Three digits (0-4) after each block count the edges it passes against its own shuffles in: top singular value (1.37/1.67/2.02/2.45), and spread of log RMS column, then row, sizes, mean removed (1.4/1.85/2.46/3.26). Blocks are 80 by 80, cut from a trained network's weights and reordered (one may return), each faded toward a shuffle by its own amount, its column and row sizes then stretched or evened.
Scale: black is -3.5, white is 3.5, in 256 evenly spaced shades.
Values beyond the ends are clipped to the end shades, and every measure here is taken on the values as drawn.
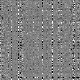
3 4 1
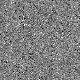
0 1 0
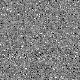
0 0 2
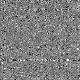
1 1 2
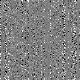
1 4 0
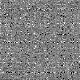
2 2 2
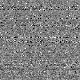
2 0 3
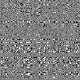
3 2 4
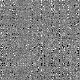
2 3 1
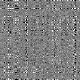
3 3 3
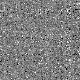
0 2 1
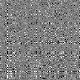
4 3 3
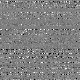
1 0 4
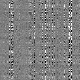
3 4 0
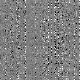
1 4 0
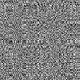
4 1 2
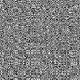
4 1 2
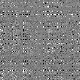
3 3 3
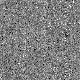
1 1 0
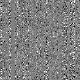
1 4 0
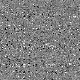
1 1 2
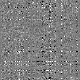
2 3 2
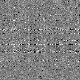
2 1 3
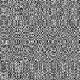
4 1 2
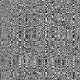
4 4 1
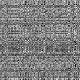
4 2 1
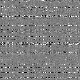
3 1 4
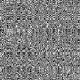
4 3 1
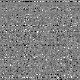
2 2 3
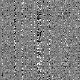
2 4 0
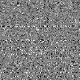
2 1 3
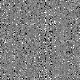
2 3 1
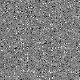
0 2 2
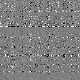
2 2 4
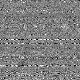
3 0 3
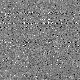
1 0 2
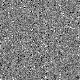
0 1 0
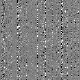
1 4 0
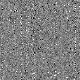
0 2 1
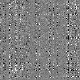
2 4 2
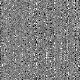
2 3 0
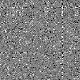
3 2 1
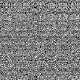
3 1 1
